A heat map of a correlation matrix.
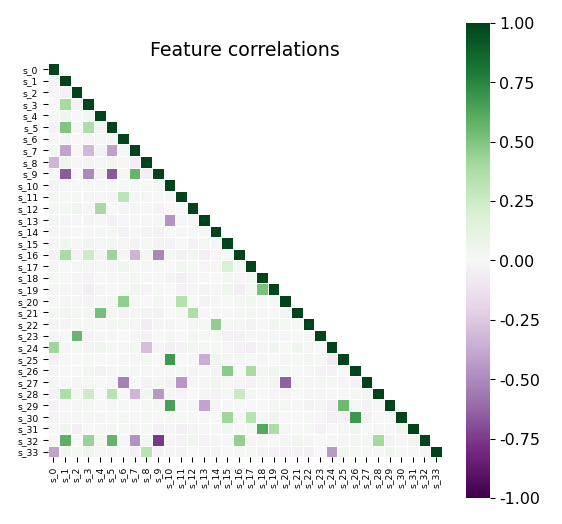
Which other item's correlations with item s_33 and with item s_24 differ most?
s_0
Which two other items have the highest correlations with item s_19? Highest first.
s_18, s_31
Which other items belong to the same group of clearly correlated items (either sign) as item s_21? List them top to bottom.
s_4, s_12
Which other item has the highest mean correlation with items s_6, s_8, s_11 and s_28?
s_20
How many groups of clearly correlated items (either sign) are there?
9
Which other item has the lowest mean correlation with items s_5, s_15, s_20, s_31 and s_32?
s_9
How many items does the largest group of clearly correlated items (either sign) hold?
8
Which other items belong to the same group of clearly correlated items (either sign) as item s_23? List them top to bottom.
s_2
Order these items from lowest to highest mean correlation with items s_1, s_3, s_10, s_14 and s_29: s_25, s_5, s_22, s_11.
s_11, s_22, s_5, s_25
